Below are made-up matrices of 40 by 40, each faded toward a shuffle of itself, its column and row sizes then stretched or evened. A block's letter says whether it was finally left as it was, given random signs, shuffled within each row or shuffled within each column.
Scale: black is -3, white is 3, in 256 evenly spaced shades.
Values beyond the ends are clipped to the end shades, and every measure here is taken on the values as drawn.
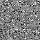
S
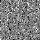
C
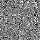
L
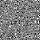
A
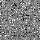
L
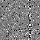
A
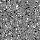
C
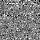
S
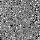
C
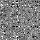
L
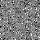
C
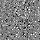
L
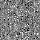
C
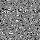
S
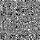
L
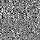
A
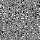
L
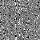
C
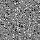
C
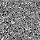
L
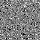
S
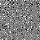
A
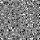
A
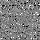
S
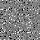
A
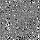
L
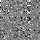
A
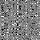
A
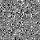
L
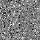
C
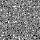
S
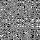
A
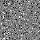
L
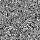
S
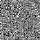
L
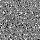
S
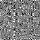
A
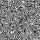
S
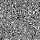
S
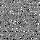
S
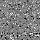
S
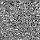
S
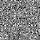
L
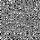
L
